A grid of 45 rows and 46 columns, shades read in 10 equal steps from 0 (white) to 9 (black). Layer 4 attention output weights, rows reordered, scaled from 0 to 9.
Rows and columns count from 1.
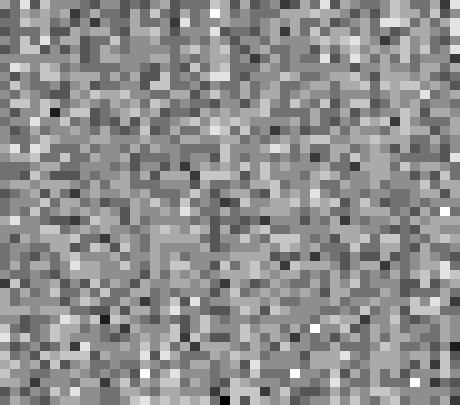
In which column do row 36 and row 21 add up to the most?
11
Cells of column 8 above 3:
27
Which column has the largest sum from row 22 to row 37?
22
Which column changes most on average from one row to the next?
8
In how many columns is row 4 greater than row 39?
21
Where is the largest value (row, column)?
45, 23
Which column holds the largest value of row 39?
46
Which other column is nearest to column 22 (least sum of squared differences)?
41
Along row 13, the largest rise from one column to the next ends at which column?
6
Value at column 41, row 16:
3
